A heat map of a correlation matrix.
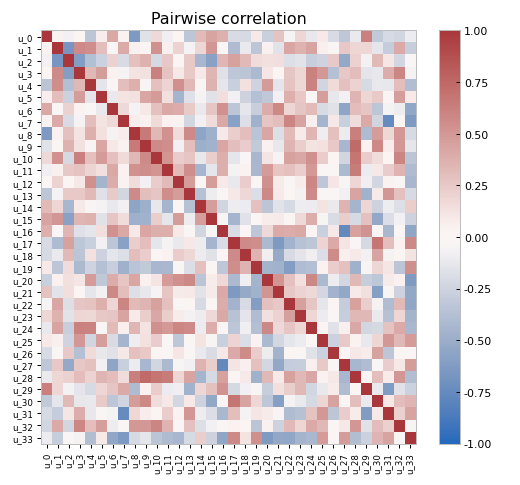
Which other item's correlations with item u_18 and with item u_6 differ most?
u_21
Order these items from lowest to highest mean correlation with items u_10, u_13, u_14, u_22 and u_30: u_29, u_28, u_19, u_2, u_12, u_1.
u_19, u_2, u_29, u_12, u_1, u_28
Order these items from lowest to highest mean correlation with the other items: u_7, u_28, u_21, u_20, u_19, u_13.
u_19, u_21, u_7, u_20, u_13, u_28
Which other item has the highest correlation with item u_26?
u_18
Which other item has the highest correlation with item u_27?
u_33
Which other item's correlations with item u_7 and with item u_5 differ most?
u_25
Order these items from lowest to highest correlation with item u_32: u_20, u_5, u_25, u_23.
u_20, u_23, u_25, u_5
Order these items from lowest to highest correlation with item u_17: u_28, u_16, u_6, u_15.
u_15, u_6, u_16, u_28
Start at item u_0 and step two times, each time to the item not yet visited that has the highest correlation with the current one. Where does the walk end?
u_16
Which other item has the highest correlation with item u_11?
u_28
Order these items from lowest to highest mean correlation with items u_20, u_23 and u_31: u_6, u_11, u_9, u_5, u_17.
u_17, u_5, u_9, u_6, u_11
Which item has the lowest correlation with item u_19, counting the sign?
u_22
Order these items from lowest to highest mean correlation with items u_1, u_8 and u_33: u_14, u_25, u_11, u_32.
u_14, u_11, u_25, u_32
